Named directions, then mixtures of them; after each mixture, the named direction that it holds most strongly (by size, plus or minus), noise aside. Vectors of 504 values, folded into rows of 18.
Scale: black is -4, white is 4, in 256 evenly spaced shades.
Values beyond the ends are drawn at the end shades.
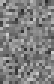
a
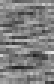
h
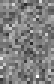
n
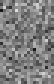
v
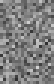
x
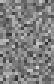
x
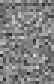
x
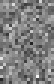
n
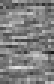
h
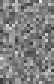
n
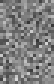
x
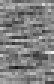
h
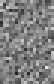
a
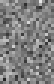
x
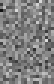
v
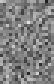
x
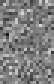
a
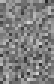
x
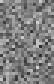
x
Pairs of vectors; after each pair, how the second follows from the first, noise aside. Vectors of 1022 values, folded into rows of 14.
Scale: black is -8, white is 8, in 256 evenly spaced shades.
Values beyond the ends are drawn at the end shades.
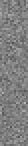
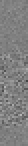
wrapped around, negated, partly zeroed.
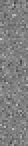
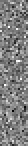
wrapped around, scaled up.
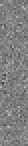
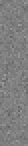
negated, shrunk.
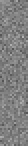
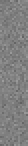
negated, shrunk.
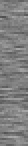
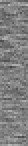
wrapped around, negated.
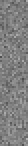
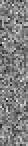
wrapped around, scaled up.
